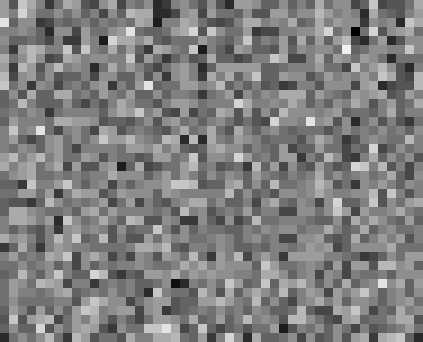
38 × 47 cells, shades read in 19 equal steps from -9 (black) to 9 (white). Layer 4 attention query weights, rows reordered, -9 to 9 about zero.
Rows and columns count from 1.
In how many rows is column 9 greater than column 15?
13
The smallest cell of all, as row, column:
4, 40
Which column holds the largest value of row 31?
11
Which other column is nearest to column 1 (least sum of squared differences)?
47
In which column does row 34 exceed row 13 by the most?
29
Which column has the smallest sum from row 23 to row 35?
20
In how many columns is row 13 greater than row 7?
23
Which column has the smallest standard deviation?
35
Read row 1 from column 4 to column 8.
3 0 -5 -1 3
